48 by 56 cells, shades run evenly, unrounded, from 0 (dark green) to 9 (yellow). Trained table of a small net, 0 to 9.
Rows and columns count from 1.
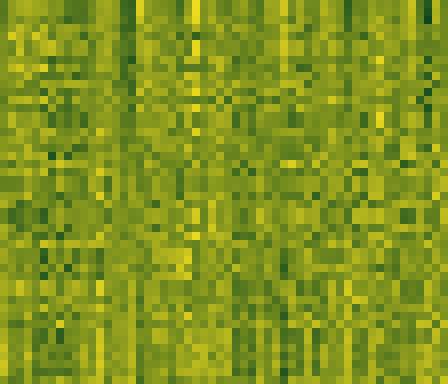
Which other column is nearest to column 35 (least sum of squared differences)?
26
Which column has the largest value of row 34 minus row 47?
30
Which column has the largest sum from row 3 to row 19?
48
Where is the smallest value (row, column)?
3, 54
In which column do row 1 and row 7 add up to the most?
25
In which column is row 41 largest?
8
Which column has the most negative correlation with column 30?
29
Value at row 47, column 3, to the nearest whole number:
3
